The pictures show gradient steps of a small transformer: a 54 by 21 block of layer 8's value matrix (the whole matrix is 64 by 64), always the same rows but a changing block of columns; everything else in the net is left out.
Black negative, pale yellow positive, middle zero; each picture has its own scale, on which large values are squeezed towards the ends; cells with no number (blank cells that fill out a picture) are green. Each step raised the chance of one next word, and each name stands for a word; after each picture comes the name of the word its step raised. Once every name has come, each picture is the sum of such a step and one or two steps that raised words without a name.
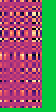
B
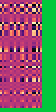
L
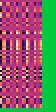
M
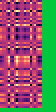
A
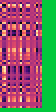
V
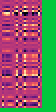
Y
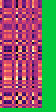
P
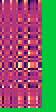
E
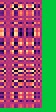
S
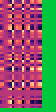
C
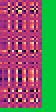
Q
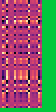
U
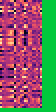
M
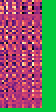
E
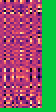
P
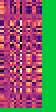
E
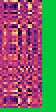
M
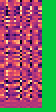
U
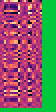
U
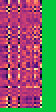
E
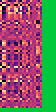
L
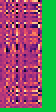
Q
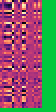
E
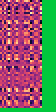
C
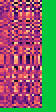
A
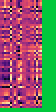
P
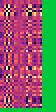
Y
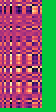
L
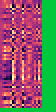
P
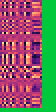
M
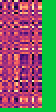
A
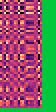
C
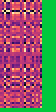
A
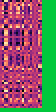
M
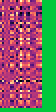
B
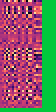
P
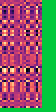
V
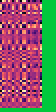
U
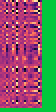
A
